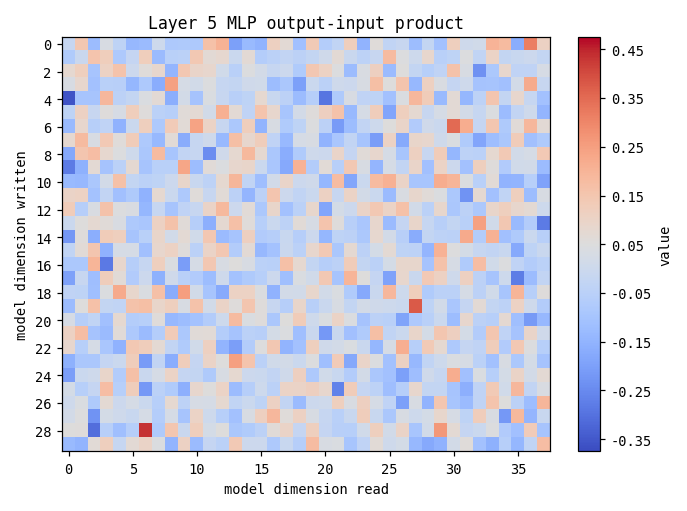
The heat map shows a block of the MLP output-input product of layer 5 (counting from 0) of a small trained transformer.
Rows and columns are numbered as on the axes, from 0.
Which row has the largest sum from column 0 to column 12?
19
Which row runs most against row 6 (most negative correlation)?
20
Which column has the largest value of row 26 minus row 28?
37
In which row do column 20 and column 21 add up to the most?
5
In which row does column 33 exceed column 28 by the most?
26
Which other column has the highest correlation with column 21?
13
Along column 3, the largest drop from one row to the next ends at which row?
15
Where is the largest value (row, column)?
28, 6
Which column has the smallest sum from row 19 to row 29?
2
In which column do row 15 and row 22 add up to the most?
29
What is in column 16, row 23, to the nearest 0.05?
0
